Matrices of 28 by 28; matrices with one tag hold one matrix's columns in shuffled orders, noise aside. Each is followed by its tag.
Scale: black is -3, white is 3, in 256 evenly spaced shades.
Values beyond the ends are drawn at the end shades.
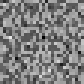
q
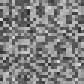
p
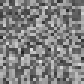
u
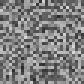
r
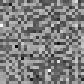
r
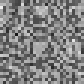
p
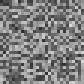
r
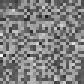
r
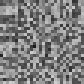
p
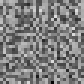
p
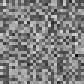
r
